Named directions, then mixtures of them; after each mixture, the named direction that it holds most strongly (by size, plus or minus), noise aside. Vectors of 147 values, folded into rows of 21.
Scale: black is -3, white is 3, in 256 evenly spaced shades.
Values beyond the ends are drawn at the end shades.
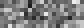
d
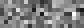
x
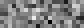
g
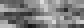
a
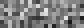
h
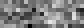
x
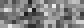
d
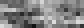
a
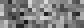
d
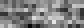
a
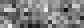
a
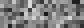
d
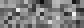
x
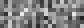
h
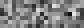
x
